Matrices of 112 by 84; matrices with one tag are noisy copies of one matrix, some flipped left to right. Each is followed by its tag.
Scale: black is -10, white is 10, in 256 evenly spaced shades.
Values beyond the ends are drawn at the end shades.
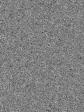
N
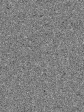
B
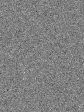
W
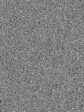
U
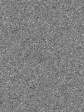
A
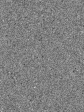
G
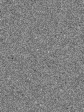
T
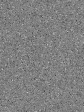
B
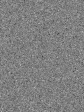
G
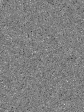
T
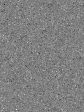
N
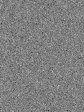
N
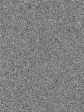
A
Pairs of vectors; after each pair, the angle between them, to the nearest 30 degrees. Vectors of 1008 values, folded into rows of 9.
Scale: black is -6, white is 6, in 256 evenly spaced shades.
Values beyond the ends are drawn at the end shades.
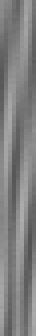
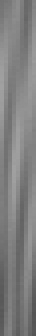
150 degrees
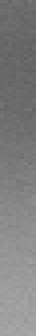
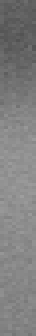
60 degrees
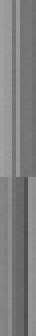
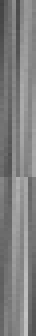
150 degrees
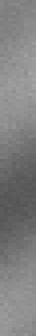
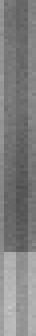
60 degrees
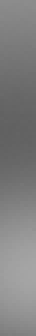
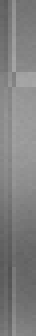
150 degrees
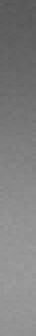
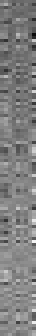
60 degrees
